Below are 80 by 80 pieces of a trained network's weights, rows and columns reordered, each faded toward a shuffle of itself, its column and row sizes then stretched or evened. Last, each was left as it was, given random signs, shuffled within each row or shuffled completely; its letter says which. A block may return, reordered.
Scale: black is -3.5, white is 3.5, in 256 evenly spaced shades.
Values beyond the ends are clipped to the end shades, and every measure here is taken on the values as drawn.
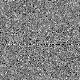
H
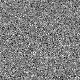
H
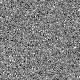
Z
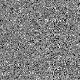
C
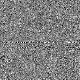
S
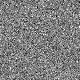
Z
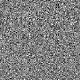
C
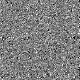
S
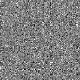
C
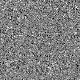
H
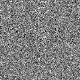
S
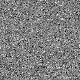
H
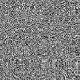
C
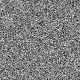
Z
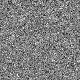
Z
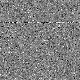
H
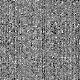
C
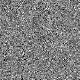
S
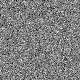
Z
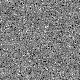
Z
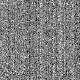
C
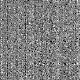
C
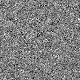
H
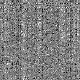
C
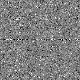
S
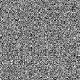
C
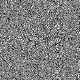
S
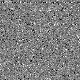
H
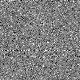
H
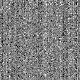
C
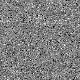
H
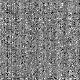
C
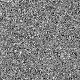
H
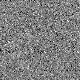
H
